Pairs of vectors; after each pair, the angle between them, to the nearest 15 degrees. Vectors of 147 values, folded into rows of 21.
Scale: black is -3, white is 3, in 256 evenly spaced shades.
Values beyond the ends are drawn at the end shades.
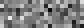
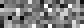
165 degrees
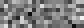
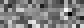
120 degrees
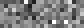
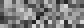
120 degrees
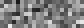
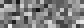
15 degrees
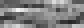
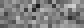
90 degrees
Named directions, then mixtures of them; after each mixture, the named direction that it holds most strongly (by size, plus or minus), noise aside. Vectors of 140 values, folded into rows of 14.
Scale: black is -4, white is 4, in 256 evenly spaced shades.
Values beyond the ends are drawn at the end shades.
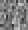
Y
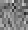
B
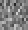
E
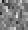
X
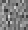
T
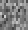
Y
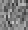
B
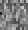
Y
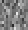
Y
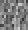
Y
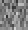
Y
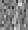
Y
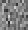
T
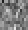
X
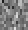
X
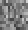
X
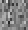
T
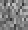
E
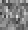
X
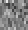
B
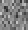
X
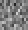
E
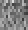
B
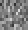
E
